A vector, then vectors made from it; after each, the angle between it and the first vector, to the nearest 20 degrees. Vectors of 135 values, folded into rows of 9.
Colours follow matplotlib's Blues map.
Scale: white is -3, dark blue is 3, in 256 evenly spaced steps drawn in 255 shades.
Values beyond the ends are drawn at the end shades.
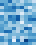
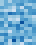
140 degrees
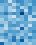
120 degrees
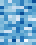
160 degrees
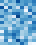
100 degrees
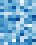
40 degrees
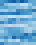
100 degrees
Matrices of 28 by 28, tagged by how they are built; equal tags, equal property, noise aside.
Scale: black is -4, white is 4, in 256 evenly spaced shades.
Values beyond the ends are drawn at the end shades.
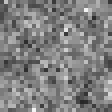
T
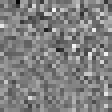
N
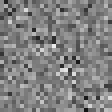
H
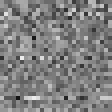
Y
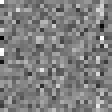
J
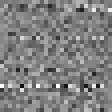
Y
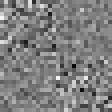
H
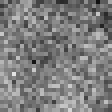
T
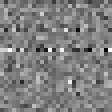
Y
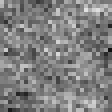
T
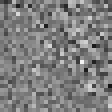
N
